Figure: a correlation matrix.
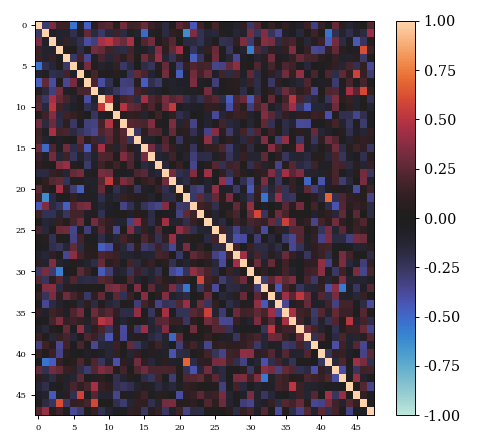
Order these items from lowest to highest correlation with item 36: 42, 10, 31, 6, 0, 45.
45, 0, 6, 42, 31, 10
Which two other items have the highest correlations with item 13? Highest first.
2, 25
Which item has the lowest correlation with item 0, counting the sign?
5
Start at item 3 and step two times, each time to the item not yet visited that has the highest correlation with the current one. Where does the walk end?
8
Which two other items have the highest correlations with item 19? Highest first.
10, 26
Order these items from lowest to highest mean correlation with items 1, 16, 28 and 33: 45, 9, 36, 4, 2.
45, 4, 36, 9, 2
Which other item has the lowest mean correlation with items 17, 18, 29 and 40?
26
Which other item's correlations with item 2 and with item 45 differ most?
41
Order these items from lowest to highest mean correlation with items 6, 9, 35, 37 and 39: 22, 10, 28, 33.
10, 28, 22, 33
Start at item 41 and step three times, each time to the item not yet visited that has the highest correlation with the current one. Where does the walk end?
31
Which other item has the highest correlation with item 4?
17
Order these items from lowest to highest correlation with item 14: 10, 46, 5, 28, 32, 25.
25, 28, 5, 46, 10, 32
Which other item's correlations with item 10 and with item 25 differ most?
32
